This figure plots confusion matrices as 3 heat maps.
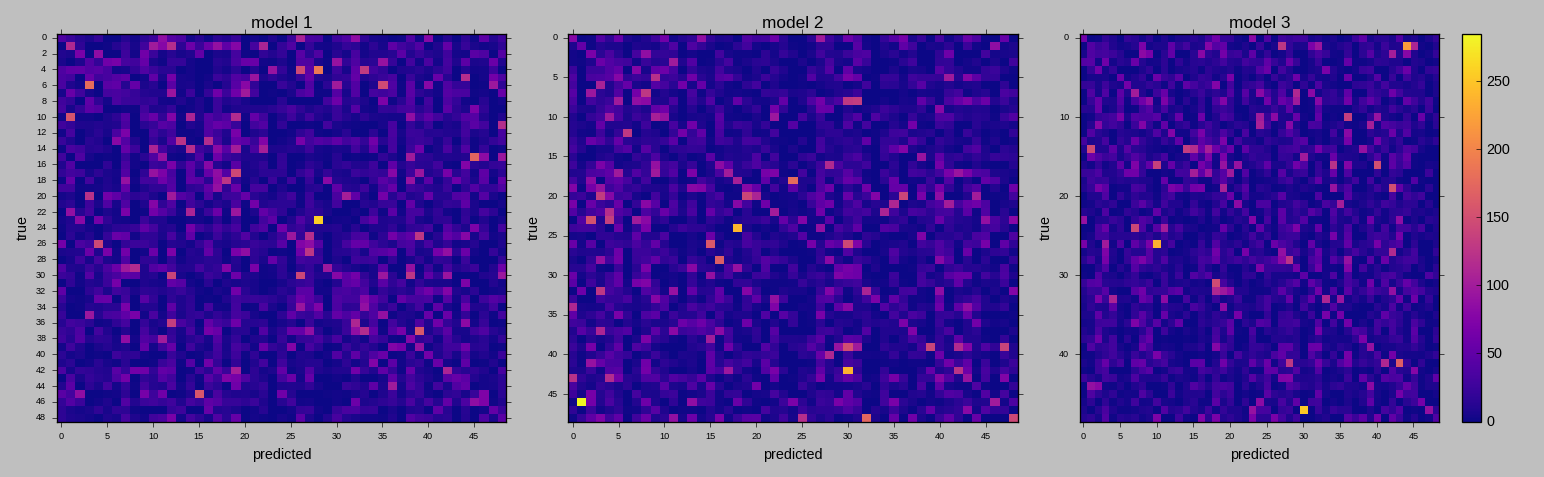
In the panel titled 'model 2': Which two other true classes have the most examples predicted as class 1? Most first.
46, 32
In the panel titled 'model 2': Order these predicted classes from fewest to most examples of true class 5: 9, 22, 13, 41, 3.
22, 3, 13, 41, 9
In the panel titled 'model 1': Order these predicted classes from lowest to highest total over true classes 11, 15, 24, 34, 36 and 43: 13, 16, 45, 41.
13, 41, 16, 45
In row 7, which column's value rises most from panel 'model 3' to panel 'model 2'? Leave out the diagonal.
8
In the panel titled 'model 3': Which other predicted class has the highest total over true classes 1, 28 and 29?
44
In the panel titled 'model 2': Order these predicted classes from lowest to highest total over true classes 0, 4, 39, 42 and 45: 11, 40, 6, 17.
6, 11, 40, 17
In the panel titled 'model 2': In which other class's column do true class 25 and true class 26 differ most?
30
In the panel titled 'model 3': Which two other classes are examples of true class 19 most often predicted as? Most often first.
42, 34
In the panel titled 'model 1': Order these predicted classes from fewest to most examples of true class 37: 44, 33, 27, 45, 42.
44, 45, 42, 27, 33
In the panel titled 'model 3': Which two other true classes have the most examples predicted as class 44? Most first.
1, 2
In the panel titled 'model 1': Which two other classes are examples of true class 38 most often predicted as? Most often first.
11, 7
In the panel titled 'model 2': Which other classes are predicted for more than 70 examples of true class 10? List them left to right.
4, 9, 22
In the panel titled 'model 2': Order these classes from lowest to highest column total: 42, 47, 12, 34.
12, 34, 47, 42
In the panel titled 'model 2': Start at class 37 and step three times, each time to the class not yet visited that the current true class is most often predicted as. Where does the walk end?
13
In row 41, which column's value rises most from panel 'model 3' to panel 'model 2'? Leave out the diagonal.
2
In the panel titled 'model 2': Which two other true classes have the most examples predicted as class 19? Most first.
20, 32
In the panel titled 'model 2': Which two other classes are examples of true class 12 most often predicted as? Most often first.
6, 14
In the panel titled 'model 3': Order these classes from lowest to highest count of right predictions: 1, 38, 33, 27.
1, 38, 27, 33
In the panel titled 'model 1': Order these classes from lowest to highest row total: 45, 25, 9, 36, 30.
9, 45, 36, 25, 30
